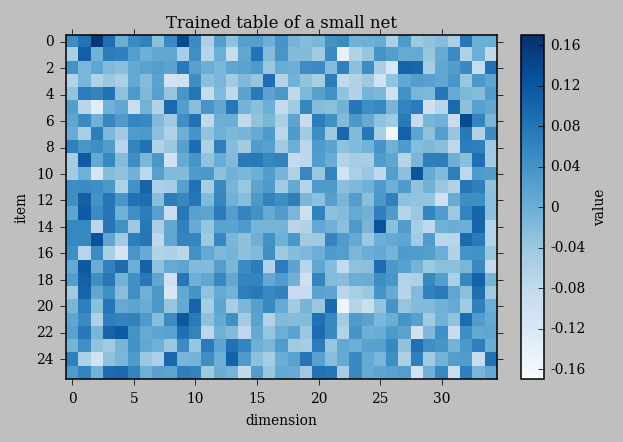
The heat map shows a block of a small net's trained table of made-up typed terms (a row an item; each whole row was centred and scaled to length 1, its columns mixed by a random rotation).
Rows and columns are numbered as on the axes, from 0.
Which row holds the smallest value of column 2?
5
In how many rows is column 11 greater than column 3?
7
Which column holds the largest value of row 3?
16
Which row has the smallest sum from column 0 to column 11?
3
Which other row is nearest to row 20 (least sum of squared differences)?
1
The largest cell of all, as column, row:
2, 0
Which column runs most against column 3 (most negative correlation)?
28
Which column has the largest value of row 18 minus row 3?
9
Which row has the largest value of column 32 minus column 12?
6
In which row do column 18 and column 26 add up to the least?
4
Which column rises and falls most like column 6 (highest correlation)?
12
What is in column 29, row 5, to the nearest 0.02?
-0.1
